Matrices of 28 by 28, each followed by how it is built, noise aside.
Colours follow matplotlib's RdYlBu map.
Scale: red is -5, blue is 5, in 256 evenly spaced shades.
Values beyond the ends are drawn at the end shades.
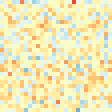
repeating columns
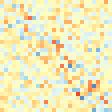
banded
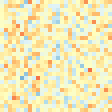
repeating rows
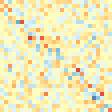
banded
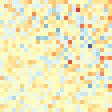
upper triangular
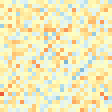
Hankel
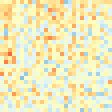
blocks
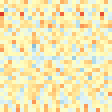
repeating columns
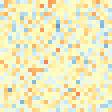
repeating columns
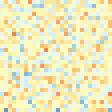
repeating columns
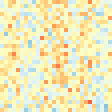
blocks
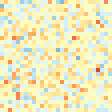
repeating rows
